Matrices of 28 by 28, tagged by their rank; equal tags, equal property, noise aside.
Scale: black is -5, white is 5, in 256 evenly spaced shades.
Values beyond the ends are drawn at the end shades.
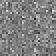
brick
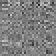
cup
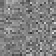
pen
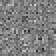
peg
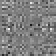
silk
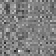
cup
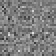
pen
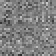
peg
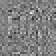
cup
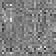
brick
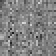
pen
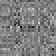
cup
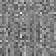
pen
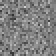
peg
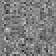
brick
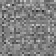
brick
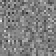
brick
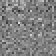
peg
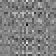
cup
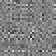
cup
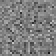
peg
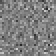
brick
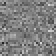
brick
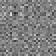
silk
